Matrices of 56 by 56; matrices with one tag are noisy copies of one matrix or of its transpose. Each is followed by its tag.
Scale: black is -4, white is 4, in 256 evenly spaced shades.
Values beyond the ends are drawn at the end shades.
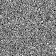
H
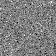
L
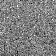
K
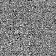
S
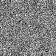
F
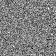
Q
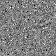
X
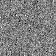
F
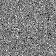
H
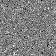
Q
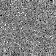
F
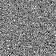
Q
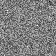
X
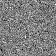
X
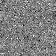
F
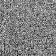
K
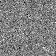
H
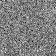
L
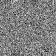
F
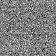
S
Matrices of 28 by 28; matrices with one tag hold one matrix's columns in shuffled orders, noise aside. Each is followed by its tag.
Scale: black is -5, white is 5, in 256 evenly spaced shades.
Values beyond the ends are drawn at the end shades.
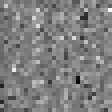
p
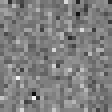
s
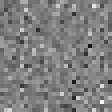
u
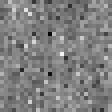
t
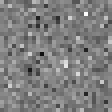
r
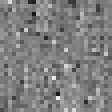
s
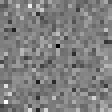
u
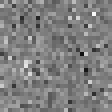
r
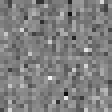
s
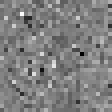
r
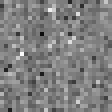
t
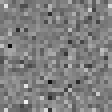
u
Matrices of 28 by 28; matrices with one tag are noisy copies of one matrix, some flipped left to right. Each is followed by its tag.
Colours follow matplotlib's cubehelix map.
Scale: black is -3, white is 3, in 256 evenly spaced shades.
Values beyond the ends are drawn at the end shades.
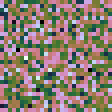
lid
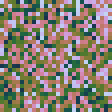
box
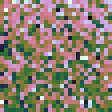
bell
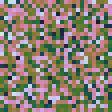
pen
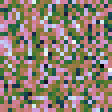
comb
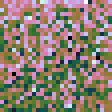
bell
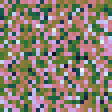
comb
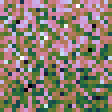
bell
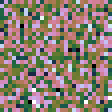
comb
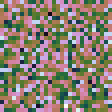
lid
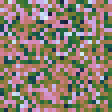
pen
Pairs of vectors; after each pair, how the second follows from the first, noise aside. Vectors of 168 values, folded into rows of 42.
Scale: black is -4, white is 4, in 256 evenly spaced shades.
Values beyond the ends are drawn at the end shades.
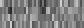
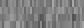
reversed, shrunk.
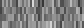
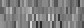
wrapped around, partly zeroed.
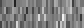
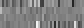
wrapped around, partly zeroed.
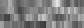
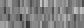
reversed, negated, partly zeroed.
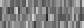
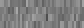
shrunk.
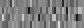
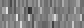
reversed, negated, partly zeroed.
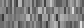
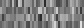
copied.
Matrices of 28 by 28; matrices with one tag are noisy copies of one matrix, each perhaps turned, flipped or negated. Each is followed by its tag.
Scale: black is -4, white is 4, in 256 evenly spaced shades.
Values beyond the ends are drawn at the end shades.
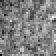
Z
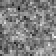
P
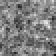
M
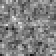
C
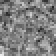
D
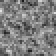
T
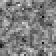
T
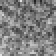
Z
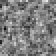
T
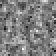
T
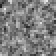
T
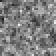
P
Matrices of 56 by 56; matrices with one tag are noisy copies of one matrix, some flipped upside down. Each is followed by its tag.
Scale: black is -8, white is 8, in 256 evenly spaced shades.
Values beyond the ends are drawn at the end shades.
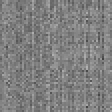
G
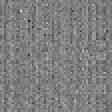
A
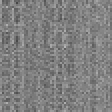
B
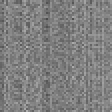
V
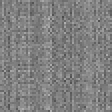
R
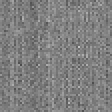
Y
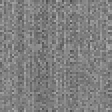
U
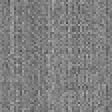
Y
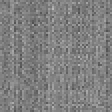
Y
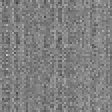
B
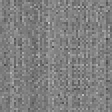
Y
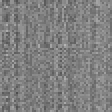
B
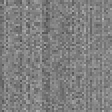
V
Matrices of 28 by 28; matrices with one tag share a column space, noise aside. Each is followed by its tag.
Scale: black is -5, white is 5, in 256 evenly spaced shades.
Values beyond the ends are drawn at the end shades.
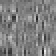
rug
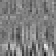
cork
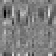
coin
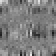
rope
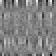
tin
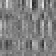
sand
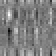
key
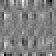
tin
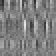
sand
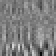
cork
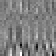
cork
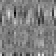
coin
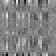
tin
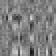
rug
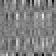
tin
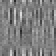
key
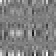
rope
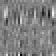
coin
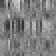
sand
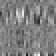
coin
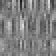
sand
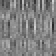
sand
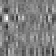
rug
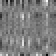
tin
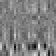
cork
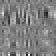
coin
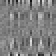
tin
